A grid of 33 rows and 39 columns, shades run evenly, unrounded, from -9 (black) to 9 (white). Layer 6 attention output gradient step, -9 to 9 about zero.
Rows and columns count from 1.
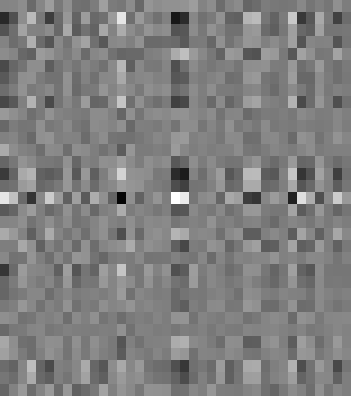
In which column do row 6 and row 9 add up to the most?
14
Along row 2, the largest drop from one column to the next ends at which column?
34
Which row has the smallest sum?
2
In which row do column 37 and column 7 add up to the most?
17
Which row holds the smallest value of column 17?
4
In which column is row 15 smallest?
21
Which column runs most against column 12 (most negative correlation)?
10
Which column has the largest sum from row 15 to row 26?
3
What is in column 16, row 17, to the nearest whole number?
-2
